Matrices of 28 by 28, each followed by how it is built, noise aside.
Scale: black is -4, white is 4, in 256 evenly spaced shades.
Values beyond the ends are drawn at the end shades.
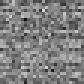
blocks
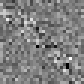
banded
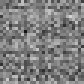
blocks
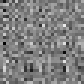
low rank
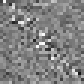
banded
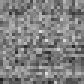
blocks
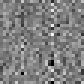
low rank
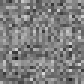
blocks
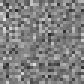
low rank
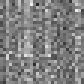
blocks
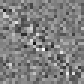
banded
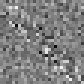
banded
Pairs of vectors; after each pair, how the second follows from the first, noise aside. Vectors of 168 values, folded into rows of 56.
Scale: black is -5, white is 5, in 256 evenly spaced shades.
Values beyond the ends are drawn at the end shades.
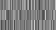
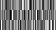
wrapped around, scaled up.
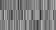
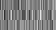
sign-scrambled.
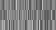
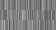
shrunk.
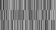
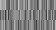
wrapped around.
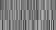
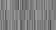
wrapped around, shrunk.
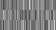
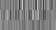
wrapped around, partly zeroed.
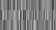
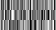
wrapped around, scaled up.
